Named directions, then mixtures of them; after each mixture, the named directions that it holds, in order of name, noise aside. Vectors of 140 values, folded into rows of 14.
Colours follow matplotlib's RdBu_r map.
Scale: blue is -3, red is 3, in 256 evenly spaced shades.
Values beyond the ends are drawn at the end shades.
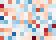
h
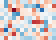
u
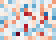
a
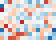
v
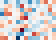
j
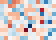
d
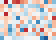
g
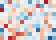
v.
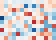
a, h, u.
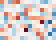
a, d.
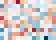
g, h, v.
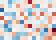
d, h, v.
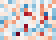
a.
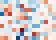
j.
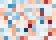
d.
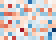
d, j, v.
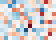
d.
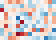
g, v.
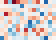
d, g.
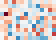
g, j.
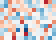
a, u, v.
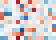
h, j.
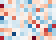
h.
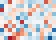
v.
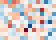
d.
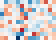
j.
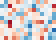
d, u, v.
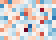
a, d.
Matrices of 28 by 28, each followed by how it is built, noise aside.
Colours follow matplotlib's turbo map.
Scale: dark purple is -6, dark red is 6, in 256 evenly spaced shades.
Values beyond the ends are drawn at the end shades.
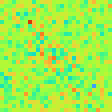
banded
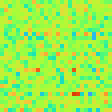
uneven rows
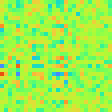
low rank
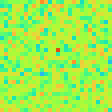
noise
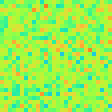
repeating columns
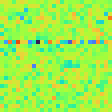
uneven rows
